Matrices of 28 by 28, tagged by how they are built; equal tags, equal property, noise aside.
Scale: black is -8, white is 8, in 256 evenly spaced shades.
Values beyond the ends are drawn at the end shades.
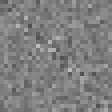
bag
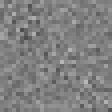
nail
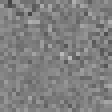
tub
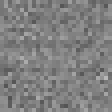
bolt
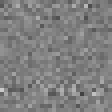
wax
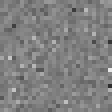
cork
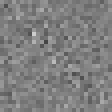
bag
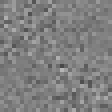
nail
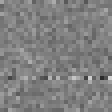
wax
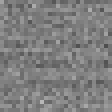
bolt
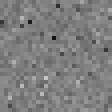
cork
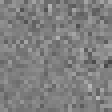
tub
